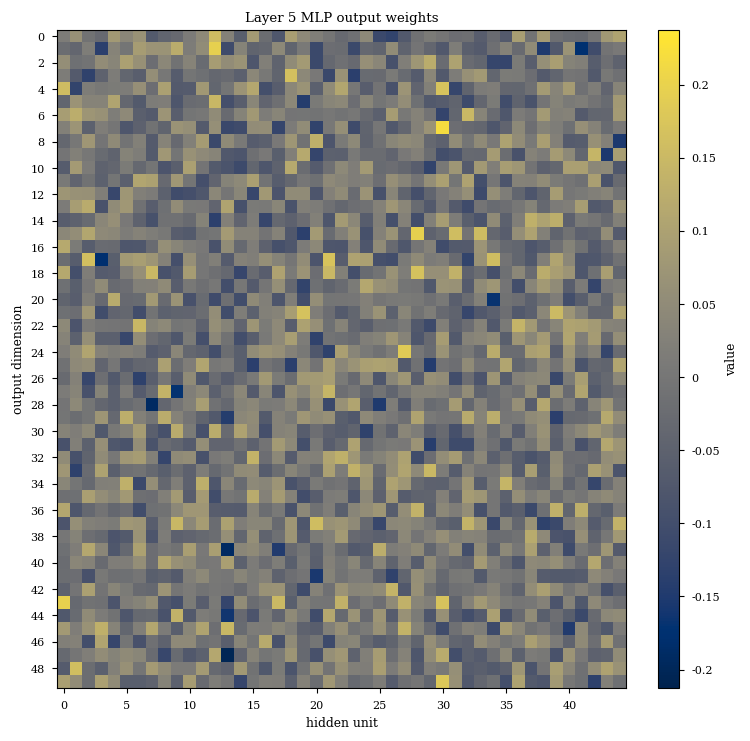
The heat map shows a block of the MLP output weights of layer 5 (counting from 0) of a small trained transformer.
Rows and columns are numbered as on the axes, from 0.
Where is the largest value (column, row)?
30, 7
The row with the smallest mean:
16
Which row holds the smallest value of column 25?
28
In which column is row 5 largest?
12
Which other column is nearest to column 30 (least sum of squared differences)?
22
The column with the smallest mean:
13
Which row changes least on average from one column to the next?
41
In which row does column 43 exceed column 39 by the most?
29
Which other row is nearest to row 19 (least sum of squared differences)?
42
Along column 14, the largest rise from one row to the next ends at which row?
11
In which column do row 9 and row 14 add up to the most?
39
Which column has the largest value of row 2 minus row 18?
14
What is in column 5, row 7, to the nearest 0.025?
-0.075
